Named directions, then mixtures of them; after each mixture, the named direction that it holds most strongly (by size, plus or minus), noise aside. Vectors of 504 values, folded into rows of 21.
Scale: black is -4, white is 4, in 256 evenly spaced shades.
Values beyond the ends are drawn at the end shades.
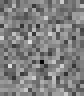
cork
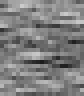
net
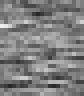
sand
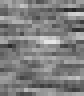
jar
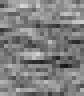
net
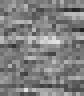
jar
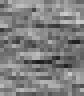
net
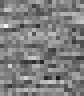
sand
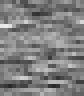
sand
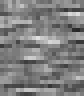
jar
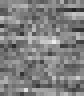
jar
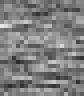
sand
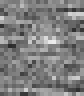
jar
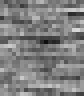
jar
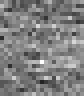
net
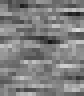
jar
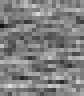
sand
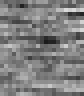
jar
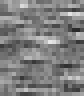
jar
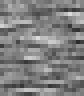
sand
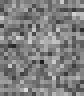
cork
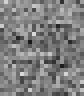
cork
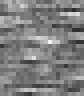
jar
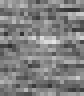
jar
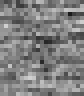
jar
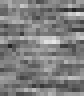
jar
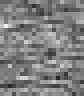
sand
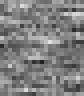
jar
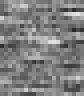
jar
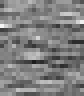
net
